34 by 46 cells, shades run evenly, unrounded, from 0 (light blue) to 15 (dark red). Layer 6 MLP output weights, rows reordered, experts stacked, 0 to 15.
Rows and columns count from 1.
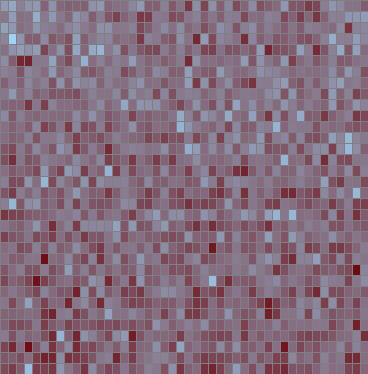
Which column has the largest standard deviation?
45
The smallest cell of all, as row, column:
4, 2
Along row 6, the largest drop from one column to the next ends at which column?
25
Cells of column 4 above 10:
4
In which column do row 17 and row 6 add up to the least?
11
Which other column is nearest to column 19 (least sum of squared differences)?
22
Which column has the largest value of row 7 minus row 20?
37
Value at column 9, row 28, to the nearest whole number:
13
